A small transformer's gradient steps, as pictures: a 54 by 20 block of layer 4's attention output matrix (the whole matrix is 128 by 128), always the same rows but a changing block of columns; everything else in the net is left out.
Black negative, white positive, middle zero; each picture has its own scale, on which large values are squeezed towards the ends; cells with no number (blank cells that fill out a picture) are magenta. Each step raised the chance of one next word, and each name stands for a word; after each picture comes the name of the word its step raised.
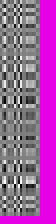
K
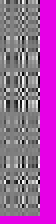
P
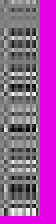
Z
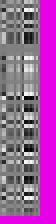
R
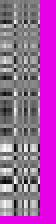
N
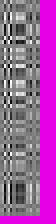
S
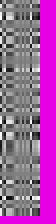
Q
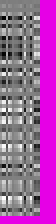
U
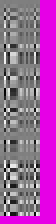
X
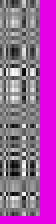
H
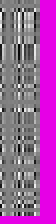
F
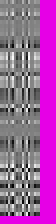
X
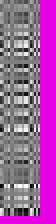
Z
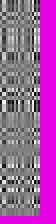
P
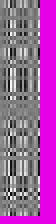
H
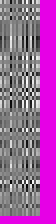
P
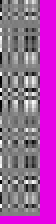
P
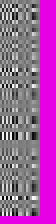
Q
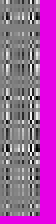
R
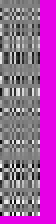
X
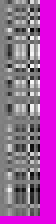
S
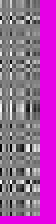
N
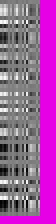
N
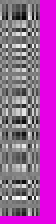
Q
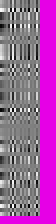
F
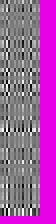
Z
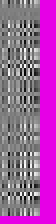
H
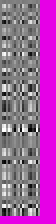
Z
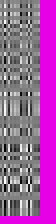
N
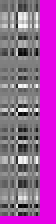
F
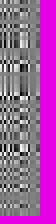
R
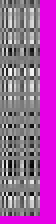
H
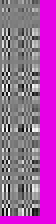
Z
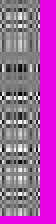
R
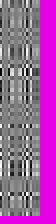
H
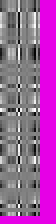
F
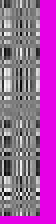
H
